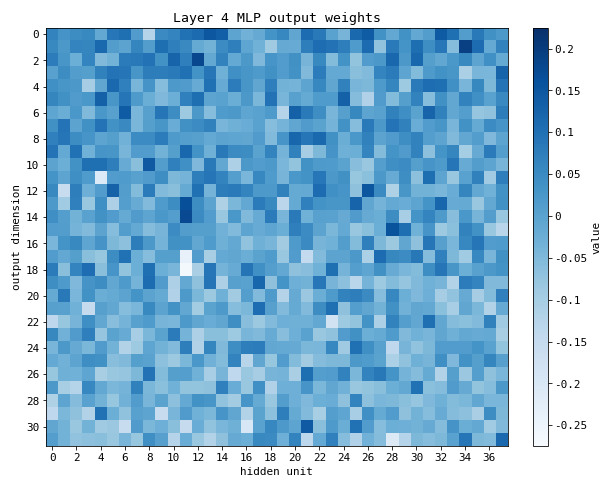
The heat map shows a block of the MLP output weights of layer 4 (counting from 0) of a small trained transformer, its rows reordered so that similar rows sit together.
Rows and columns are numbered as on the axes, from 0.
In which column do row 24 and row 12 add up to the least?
28
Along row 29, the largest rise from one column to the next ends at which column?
4
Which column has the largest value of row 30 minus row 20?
21
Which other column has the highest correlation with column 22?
9
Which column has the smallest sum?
19
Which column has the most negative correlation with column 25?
8
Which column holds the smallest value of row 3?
34
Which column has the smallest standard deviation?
7
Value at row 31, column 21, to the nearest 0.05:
-0.15
